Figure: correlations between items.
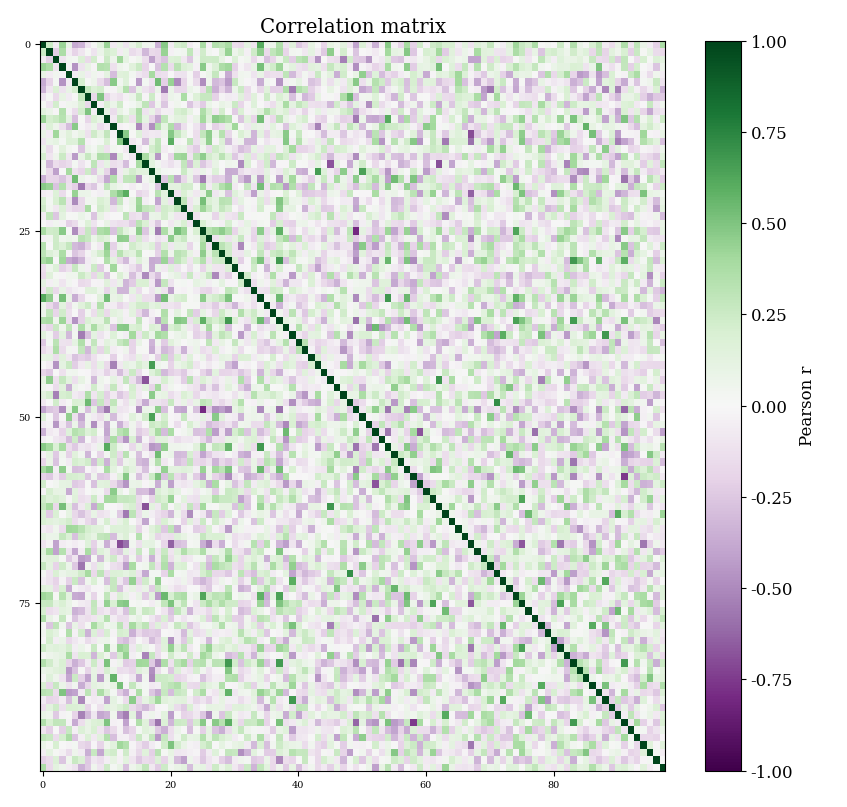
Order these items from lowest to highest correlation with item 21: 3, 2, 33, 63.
33, 63, 2, 3
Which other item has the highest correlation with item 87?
29
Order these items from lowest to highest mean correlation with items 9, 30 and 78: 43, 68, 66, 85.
43, 68, 85, 66
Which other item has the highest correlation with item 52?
38
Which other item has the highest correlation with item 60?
11
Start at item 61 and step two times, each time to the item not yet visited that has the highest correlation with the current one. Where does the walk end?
81
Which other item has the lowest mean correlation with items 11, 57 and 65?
15
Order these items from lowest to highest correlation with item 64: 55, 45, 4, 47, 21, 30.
30, 47, 21, 55, 4, 45
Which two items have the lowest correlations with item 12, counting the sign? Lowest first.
67, 90
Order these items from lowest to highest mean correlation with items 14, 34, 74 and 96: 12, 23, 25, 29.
23, 12, 29, 25
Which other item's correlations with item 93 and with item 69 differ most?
85
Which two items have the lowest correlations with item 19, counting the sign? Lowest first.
6, 38
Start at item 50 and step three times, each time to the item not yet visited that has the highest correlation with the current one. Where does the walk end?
47
